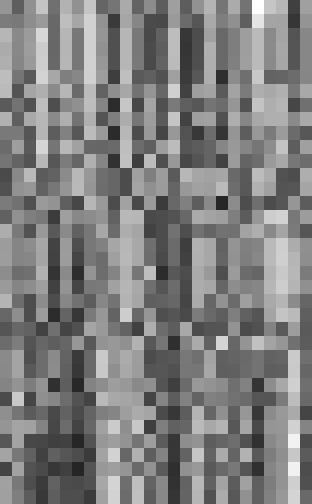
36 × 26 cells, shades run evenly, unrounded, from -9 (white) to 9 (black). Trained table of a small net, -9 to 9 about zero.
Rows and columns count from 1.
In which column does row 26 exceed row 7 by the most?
15
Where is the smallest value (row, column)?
1, 22
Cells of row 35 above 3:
7
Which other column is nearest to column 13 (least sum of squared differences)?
20
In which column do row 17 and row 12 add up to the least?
11
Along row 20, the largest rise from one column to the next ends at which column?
14
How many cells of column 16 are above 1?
26
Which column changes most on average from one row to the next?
19
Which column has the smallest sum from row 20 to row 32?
25
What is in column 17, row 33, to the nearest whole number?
-5
